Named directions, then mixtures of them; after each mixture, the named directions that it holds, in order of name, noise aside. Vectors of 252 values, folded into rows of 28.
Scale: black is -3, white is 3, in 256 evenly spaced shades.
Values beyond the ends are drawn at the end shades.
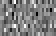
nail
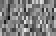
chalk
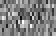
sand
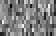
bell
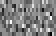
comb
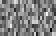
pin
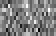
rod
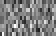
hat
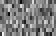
comb, hat.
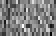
bell, chalk, comb.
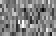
comb, sand.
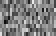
chalk, nail.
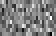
comb.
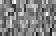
comb, nail, pin.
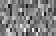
bell, comb, rod.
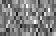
pin, rod.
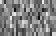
comb, pin, sand.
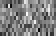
bell, rod.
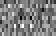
hat, sand.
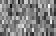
bell.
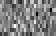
bell, hat, nail.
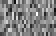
bell, nail.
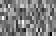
comb, rod, sand.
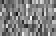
chalk, rod, sand.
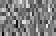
hat, rod, sand.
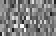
bell, chalk, hat.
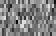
bell, chalk, sand.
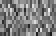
comb, pin, rod.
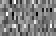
nail.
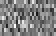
nail, sand.
